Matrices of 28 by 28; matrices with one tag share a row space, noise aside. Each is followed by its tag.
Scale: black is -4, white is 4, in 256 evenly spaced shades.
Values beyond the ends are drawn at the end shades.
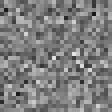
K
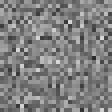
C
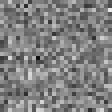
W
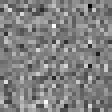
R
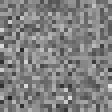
C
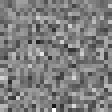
W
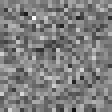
K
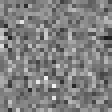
W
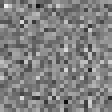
R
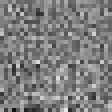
C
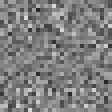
W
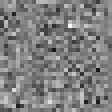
K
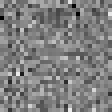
C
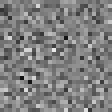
R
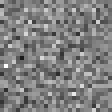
K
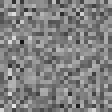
C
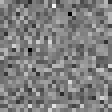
W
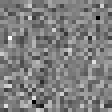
R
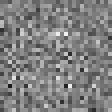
C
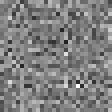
C
